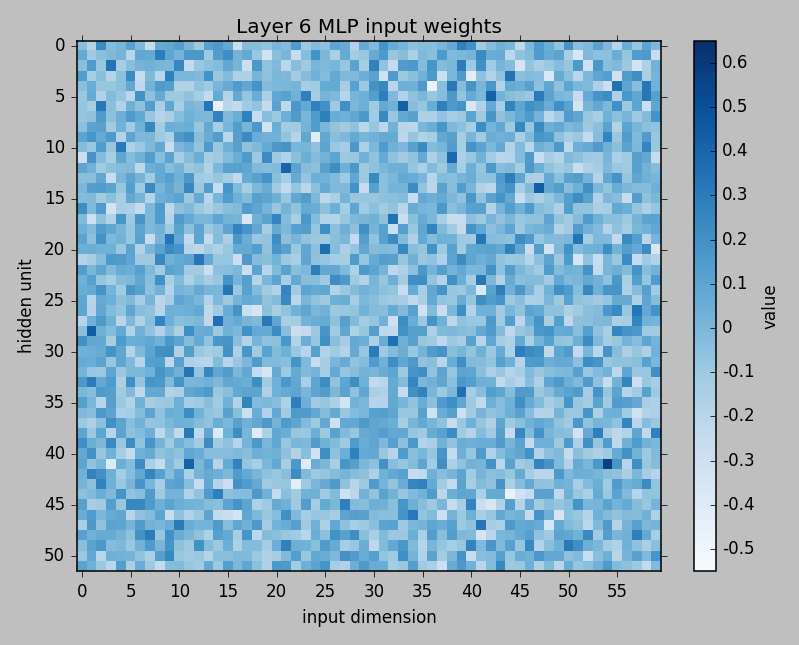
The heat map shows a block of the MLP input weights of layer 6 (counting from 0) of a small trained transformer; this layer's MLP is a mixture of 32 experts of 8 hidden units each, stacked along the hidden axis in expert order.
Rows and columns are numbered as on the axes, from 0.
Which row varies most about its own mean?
6
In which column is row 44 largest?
14
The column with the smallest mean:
19
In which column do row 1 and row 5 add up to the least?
51
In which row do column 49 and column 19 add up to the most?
27
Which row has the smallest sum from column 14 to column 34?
8
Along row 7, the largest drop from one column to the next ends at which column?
18
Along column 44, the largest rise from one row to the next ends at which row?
45
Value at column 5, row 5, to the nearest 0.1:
-0.2
